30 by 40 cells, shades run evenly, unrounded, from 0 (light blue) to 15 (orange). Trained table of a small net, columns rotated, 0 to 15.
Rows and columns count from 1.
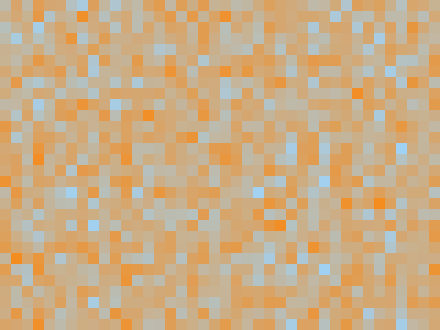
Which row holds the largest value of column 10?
11
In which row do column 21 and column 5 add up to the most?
7
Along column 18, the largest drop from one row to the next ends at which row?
14
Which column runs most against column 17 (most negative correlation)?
8
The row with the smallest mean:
20
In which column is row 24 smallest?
25
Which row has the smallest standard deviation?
27
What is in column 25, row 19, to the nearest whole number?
13
